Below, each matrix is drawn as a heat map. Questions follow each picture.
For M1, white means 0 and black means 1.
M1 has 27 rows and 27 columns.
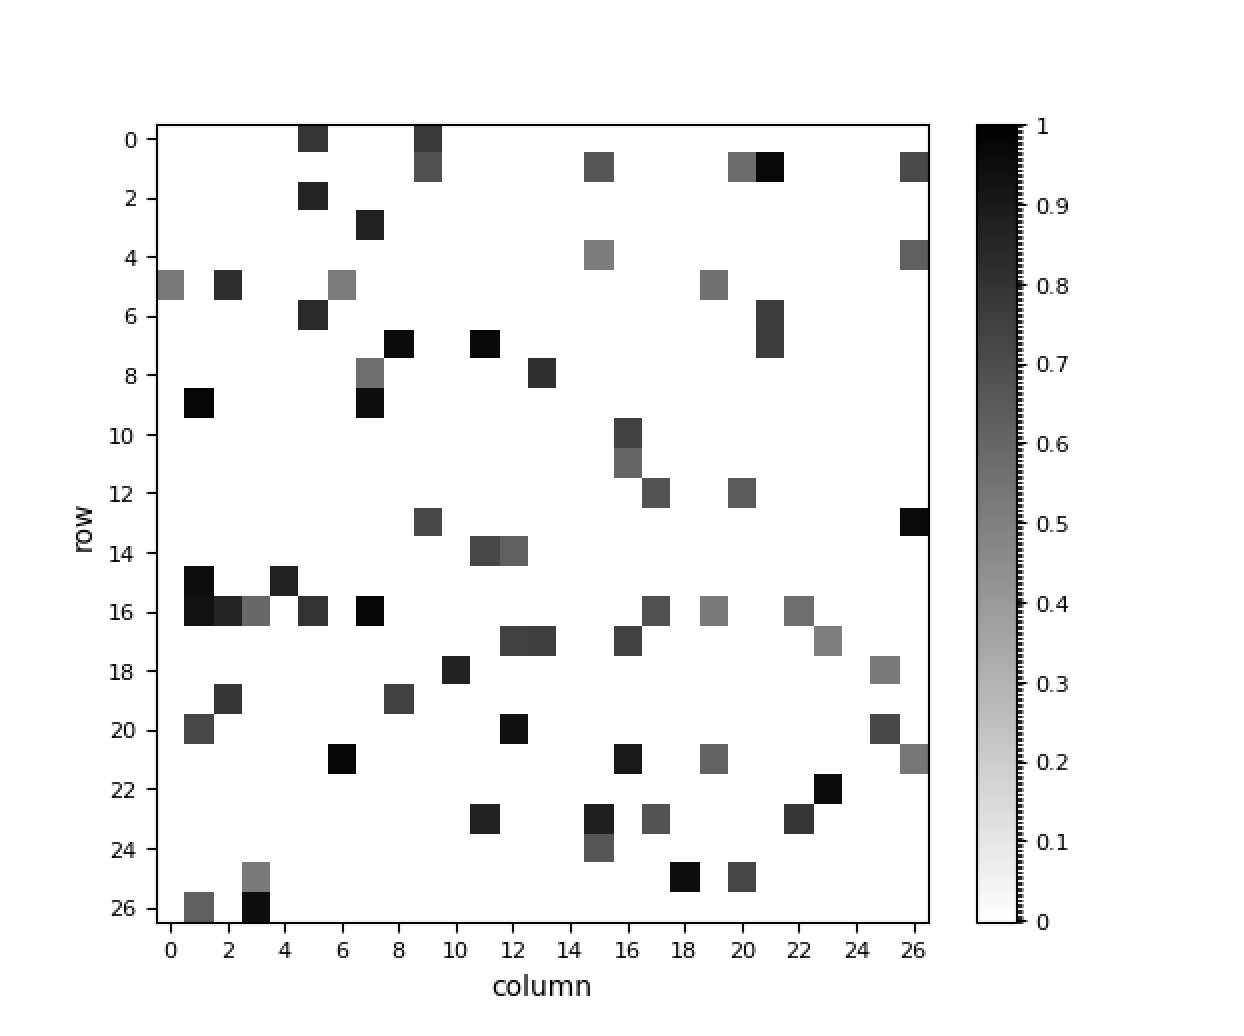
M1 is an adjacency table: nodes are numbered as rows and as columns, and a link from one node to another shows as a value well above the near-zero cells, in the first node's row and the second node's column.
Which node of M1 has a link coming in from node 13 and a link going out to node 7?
node 9
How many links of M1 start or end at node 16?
12
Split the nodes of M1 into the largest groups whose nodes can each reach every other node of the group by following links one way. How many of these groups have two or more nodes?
1
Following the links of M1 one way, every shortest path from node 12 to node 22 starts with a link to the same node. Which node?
node 17
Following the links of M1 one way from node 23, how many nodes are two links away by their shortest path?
5
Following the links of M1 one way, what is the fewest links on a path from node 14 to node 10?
5
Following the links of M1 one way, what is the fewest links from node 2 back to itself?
2
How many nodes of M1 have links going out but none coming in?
2
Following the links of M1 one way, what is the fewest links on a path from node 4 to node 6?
4
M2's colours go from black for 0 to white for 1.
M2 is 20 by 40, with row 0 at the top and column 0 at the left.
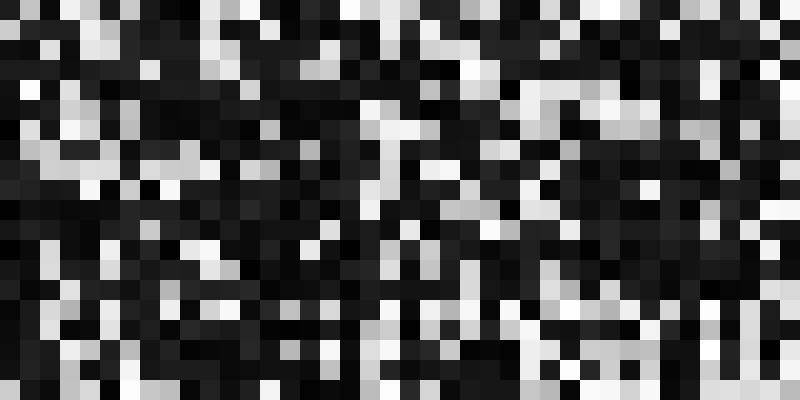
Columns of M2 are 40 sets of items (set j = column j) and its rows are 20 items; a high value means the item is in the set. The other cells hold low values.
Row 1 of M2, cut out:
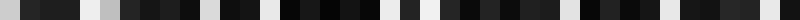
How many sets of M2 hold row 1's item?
10
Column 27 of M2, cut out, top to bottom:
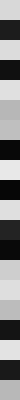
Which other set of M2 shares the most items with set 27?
39
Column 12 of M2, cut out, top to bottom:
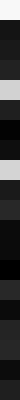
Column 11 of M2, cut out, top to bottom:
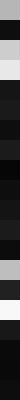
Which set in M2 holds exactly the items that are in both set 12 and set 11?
17
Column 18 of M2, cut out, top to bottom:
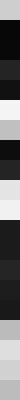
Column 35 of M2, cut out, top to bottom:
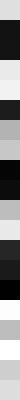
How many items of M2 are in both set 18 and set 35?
7
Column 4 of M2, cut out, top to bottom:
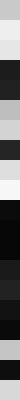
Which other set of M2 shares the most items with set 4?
19
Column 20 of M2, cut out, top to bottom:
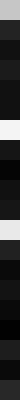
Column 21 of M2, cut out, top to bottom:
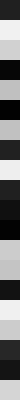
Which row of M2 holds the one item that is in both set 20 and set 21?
6
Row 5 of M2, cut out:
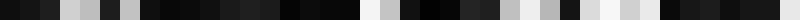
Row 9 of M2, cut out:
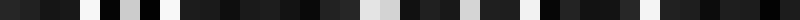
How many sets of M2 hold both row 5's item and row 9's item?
6
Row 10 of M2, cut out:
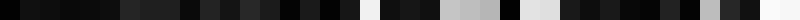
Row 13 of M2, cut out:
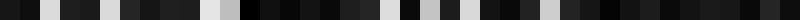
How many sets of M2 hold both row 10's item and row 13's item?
2
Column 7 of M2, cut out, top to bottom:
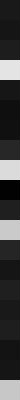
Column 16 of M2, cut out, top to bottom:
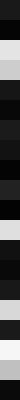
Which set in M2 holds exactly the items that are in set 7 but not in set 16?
36
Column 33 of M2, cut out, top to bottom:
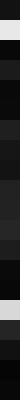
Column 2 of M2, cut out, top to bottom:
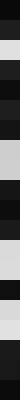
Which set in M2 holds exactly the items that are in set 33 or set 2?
5
